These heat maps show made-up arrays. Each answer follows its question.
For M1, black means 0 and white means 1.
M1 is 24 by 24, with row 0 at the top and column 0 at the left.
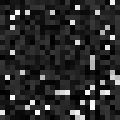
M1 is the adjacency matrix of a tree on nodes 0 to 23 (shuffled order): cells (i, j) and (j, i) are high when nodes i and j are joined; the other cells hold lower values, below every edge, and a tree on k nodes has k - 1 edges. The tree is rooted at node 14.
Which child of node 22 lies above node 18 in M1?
15
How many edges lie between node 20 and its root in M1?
5
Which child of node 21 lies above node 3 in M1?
5
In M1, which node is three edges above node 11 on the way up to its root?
16
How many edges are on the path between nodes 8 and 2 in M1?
8
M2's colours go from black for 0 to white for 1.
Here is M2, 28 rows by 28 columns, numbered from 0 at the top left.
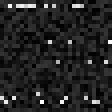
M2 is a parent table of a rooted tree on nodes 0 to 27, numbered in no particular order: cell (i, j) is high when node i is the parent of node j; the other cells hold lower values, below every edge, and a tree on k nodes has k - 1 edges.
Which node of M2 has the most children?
1
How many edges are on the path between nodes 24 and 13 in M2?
3
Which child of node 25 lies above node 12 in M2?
10
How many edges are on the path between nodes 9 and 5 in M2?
4
